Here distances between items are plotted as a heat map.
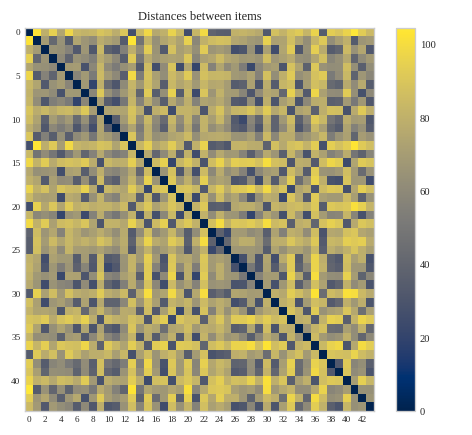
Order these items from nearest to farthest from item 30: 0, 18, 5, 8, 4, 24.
0, 24, 4, 8, 5, 18
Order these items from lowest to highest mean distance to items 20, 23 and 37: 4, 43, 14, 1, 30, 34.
30, 4, 14, 43, 34, 1
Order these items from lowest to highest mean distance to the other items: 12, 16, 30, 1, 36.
16, 12, 1, 30, 36
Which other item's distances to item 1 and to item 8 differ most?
6
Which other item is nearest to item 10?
27
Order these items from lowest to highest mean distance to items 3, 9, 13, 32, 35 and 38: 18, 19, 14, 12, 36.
14, 19, 12, 18, 36
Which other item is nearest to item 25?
23
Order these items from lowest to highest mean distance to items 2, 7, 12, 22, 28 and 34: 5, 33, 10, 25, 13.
10, 5, 25, 33, 13
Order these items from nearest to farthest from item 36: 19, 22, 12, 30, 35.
22, 12, 35, 19, 30
